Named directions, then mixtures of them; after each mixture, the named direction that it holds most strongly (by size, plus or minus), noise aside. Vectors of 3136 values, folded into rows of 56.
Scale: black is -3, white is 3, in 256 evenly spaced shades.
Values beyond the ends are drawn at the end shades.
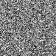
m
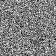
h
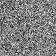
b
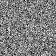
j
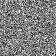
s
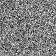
b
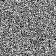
h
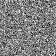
s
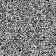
m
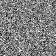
m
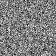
j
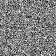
s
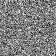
s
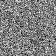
h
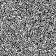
b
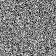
h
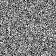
j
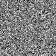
m
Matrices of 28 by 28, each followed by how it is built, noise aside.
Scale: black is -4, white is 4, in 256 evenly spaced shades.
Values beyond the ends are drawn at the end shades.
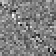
banded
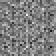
repeating rows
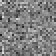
blocks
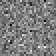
uneven columns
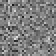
blocks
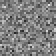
repeating columns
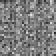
blocks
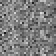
repeating rows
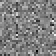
uneven columns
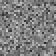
noise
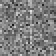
repeating rows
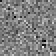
banded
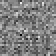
blocks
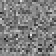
blocks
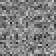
blocks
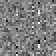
uneven columns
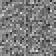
repeating rows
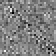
banded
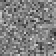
noise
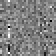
uneven columns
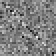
diagonal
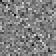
diagonal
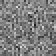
repeating columns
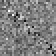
banded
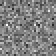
repeating columns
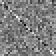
diagonal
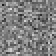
blocks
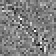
banded
